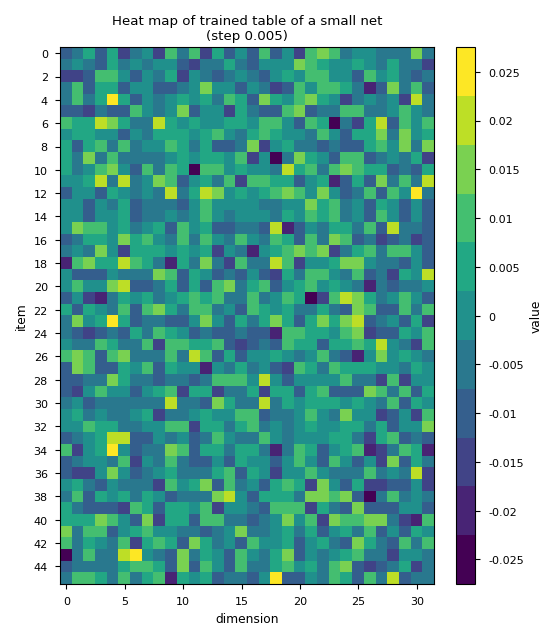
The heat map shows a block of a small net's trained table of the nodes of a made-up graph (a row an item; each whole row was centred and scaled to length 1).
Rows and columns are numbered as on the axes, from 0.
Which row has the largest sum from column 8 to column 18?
12
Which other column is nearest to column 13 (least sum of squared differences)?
17
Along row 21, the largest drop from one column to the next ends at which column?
21
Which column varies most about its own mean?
18
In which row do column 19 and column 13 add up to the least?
15
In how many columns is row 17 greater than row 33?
19
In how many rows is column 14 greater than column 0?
20
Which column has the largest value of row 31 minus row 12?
24
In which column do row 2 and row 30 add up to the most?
9
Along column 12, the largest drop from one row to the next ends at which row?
27
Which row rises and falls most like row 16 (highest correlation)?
44
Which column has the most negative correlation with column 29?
23
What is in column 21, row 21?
-0.025
